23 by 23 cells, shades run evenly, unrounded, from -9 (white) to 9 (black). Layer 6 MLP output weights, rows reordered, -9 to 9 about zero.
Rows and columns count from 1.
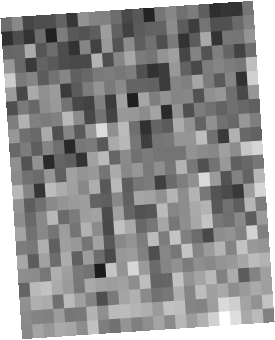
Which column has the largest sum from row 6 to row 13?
15
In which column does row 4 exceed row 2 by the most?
10
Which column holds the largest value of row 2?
5
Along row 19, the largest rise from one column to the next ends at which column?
8
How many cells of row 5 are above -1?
20
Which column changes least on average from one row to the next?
16
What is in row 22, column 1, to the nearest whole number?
-1
